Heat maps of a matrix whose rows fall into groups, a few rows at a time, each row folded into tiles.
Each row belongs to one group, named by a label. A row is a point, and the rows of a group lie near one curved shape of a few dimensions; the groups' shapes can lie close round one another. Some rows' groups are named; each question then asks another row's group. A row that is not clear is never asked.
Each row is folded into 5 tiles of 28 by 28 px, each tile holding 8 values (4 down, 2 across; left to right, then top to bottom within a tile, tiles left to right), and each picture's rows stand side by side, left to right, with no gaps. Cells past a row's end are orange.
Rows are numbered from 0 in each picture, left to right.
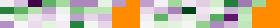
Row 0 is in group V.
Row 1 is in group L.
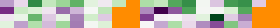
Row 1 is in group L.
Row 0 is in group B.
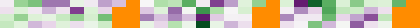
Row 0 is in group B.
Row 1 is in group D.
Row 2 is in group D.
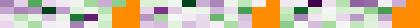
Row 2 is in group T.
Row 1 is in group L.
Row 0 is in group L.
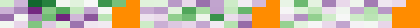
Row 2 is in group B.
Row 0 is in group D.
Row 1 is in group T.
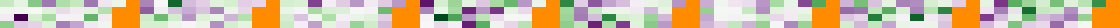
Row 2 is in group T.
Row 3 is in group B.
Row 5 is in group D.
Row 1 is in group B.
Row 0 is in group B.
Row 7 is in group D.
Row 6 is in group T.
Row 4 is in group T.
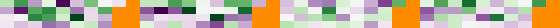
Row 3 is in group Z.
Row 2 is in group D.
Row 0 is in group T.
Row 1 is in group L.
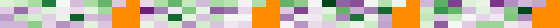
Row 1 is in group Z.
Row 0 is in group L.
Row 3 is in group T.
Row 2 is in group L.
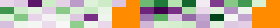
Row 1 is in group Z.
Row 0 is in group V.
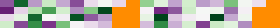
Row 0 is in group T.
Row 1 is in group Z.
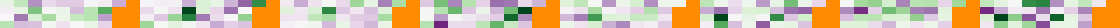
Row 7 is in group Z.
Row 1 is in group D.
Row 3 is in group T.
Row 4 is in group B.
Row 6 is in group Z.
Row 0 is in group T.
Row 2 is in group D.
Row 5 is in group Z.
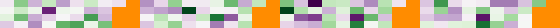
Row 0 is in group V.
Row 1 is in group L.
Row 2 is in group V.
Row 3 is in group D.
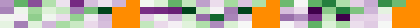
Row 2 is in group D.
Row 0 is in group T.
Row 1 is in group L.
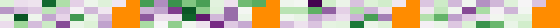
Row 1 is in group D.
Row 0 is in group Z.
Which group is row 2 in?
V
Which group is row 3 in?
V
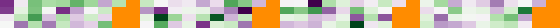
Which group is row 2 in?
V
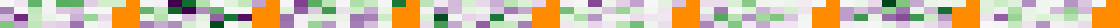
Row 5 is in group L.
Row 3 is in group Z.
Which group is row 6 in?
Z
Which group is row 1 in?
V
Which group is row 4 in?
V
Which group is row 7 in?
B
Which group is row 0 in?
B
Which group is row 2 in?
D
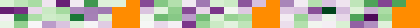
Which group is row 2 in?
L
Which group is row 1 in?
B
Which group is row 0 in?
Z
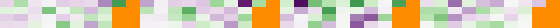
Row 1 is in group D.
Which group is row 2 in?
D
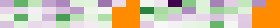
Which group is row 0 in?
B
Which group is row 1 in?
V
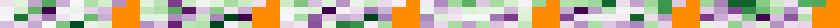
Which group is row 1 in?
V
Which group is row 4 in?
L
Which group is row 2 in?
V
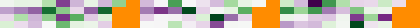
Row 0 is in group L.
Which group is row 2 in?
V
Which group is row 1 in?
L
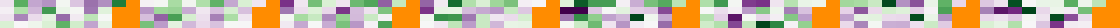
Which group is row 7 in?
L
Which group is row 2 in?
B
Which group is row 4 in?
Z
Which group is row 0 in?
D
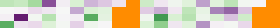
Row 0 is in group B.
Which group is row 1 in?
Z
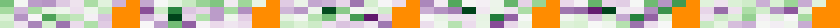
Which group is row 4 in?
L
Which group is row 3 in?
L
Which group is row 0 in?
T
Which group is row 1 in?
B
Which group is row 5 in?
Z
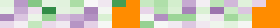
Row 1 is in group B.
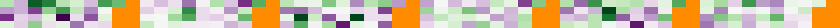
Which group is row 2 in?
Z
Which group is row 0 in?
D
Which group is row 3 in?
D
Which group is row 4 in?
D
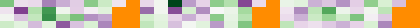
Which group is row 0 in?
T
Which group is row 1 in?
B
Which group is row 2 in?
T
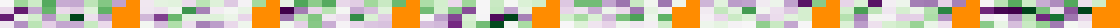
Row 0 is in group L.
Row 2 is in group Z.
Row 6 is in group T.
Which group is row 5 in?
D
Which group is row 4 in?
B
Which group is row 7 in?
L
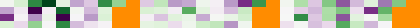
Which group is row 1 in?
D
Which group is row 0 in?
D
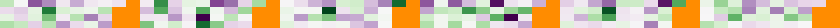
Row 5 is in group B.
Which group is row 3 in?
T
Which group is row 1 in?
D
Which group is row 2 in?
D
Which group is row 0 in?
T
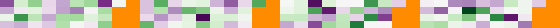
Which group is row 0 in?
B
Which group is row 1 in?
D
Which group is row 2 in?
V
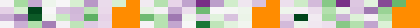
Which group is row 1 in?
V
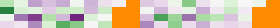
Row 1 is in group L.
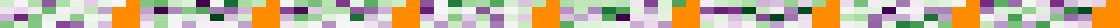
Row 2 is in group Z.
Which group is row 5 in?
L
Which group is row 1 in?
Z
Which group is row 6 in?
V
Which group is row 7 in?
T
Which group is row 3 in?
B
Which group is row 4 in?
D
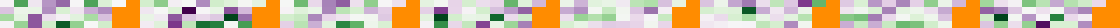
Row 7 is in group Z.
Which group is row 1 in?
V
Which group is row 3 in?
Z
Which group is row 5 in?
D
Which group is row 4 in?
Z
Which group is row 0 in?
V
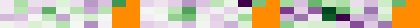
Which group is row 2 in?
D
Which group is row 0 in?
D
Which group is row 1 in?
D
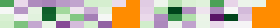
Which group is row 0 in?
T
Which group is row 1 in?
B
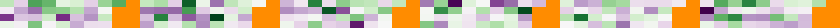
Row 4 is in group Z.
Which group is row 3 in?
T
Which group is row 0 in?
D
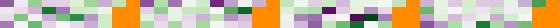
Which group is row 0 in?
L
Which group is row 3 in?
D
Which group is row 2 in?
V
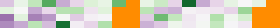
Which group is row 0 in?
D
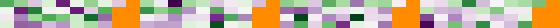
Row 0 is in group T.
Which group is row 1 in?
V
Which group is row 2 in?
Z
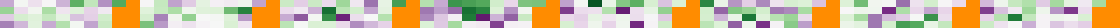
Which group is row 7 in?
Z
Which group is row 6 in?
V
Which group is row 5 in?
T
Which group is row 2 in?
D
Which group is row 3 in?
D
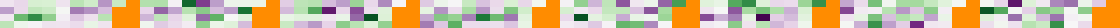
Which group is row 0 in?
Z
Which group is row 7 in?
V
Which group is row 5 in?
D
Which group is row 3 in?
L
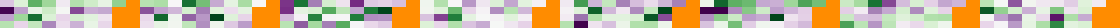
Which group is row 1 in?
Z
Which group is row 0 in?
Z
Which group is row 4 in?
T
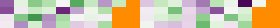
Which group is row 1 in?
B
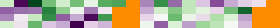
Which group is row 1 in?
T
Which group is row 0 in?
D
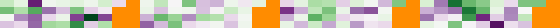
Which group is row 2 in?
Z
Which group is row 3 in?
D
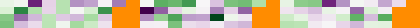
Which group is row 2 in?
B
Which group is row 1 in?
Z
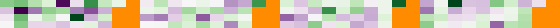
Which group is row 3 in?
B
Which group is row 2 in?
D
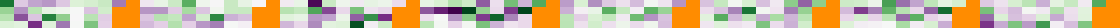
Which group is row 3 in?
L
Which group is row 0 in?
T
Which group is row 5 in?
L
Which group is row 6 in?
L
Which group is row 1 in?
L
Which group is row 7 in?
D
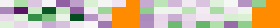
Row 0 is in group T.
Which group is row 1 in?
D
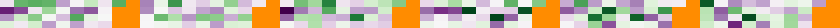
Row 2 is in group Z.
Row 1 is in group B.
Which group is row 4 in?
T
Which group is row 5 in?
T
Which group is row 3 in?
L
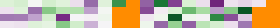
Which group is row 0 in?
D
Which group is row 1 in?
T
